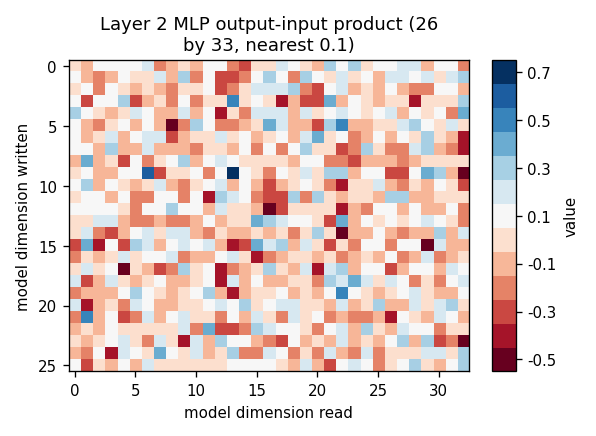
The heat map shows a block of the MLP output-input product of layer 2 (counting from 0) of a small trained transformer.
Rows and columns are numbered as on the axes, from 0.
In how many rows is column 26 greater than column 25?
12
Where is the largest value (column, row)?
13, 9
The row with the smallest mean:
16
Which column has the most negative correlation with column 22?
8
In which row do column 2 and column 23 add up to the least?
15
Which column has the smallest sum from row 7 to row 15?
32
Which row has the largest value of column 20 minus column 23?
6
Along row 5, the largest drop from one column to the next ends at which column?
23
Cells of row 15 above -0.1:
19
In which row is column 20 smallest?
17
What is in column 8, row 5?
-0.5
